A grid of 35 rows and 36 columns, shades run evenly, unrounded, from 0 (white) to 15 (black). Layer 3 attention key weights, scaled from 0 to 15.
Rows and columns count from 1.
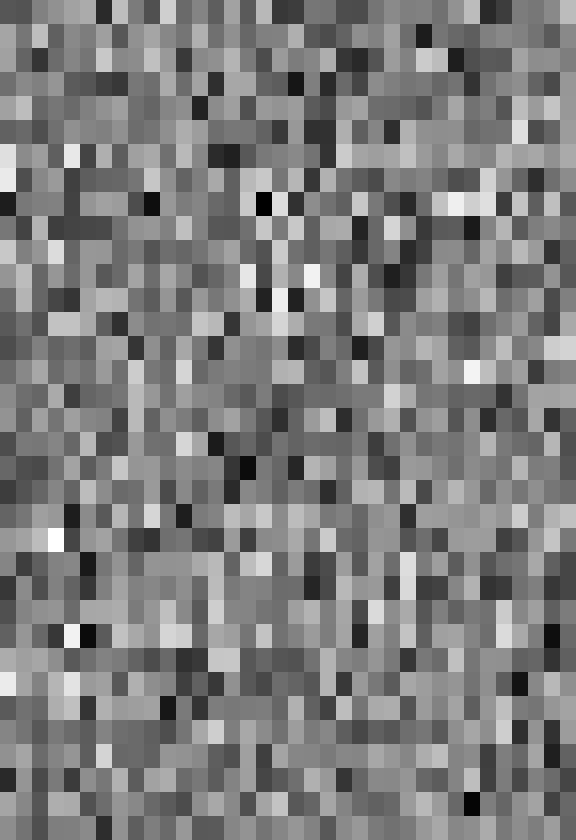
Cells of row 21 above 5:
31
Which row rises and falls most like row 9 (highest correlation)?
13
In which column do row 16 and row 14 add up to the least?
18
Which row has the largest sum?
4
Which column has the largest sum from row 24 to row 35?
35
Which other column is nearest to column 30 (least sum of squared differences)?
29
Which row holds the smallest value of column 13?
14
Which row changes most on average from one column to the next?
9
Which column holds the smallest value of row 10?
25
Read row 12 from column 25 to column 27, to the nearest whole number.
13 12 8
